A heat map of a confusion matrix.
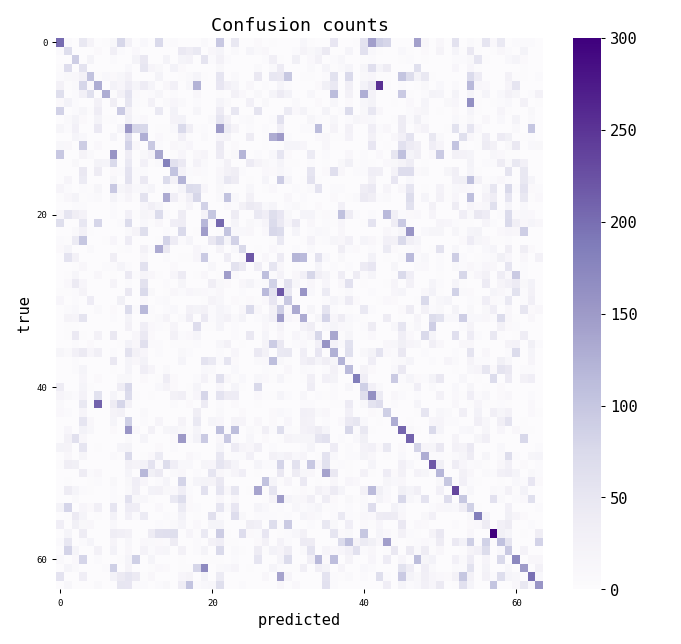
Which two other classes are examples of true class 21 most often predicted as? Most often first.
19, 45
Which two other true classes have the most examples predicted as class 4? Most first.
6, 30
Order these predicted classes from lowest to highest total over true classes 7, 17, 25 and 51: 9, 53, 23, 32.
23, 53, 9, 32
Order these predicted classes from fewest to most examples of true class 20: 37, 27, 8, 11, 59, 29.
8, 11, 27, 29, 59, 37
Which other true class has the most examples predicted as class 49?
33
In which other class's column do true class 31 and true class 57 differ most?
11
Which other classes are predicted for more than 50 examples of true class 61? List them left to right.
7, 18, 19, 45, 54
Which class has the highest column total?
9
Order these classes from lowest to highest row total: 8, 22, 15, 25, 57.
8, 15, 22, 25, 57
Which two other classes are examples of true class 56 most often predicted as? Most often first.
30, 28
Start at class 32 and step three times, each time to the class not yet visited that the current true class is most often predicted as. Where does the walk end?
22
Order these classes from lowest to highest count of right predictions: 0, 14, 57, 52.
14, 0, 52, 57
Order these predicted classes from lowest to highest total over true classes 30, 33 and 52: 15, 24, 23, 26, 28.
24, 15, 23, 28, 26
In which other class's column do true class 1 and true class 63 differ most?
57
